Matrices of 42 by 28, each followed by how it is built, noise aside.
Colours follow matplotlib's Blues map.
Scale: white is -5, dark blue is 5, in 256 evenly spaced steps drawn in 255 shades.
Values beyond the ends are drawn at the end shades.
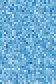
repeating columns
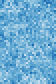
smooth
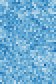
smooth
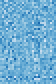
low rank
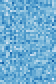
low rank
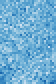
smooth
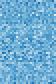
repeating columns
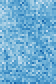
smooth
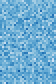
repeating columns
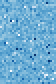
sparse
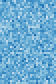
repeating columns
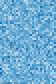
noise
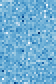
sparse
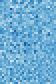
low rank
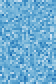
repeating columns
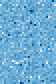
sparse
